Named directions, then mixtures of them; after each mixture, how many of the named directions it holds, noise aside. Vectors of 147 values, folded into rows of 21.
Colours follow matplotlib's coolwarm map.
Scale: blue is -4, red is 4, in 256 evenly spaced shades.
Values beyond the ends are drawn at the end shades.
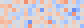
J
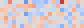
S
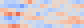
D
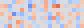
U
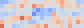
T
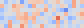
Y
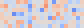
two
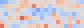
one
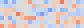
four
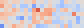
two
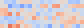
two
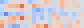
two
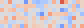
one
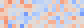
two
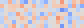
two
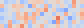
one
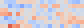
two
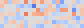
three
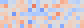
four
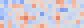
two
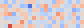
four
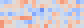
two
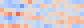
one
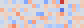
three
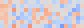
four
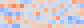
two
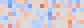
four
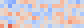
three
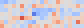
one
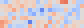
three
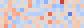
four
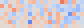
three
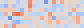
three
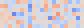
two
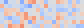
three
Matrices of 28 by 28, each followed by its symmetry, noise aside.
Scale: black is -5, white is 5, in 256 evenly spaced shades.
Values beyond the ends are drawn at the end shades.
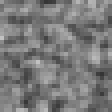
no symmetry.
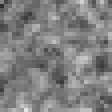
no symmetry.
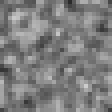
symmetric.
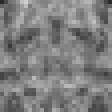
mirrored left to right.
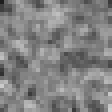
no symmetry.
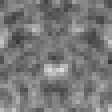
mirrored left to right.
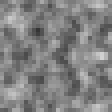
mirrored top to bottom.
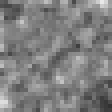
symmetric.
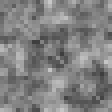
symmetric.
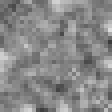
symmetric.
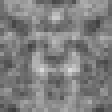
mirrored left to right.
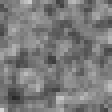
symmetric across the other diagonal.
